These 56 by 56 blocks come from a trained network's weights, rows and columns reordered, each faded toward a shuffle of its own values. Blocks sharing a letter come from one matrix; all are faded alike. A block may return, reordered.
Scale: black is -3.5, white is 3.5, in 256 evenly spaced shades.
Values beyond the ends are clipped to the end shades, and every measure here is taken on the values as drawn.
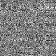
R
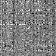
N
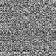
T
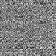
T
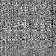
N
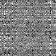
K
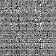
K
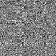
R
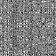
N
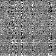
K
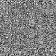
R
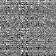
K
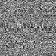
T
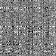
N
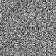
R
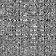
N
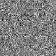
R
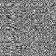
T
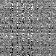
K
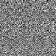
T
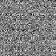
T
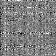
N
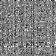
N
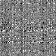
N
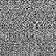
T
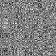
T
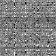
K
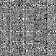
N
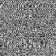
T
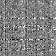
N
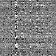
K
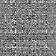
K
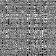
K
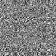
R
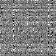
K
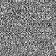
R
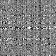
N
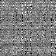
K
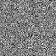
R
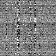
K
